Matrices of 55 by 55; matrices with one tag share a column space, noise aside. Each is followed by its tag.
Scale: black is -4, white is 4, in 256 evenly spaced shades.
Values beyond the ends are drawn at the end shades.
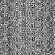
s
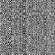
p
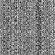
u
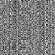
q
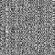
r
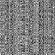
p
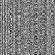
p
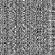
r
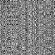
q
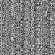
s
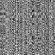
p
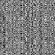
s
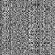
r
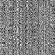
r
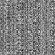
u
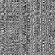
p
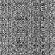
s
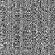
r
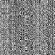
q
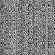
r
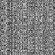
u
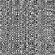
q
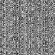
s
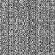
u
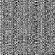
p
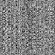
r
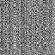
r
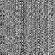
p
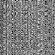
q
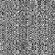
q
